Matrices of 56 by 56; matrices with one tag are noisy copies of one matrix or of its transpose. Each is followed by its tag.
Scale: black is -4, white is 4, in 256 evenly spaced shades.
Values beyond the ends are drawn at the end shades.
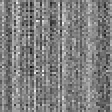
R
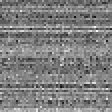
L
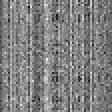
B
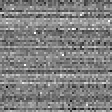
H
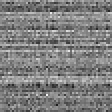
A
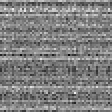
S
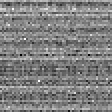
S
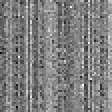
L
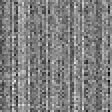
H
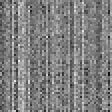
H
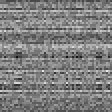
B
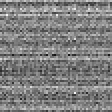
S
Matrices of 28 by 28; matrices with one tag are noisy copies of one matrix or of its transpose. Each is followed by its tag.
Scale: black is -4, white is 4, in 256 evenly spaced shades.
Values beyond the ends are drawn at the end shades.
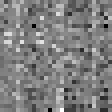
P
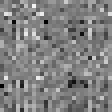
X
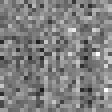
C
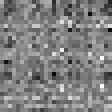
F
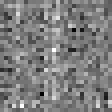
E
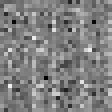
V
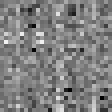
P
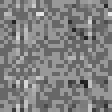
X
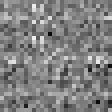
P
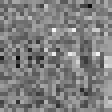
C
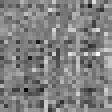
C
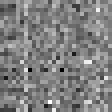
F
